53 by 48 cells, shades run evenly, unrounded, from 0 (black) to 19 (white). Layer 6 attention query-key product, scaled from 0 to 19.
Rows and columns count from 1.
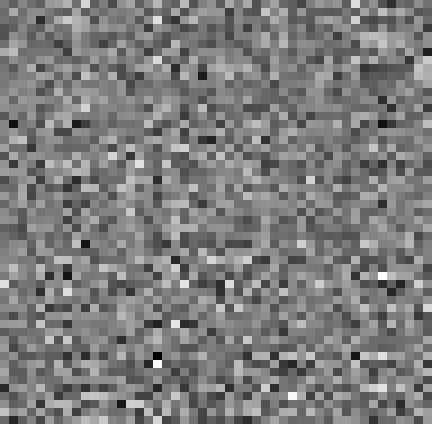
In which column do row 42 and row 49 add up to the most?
42
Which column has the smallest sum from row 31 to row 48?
32
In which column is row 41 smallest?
18
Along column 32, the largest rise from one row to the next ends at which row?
37
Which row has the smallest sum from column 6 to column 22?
49
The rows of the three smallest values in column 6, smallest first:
35, 39, 11
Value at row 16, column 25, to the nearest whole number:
5
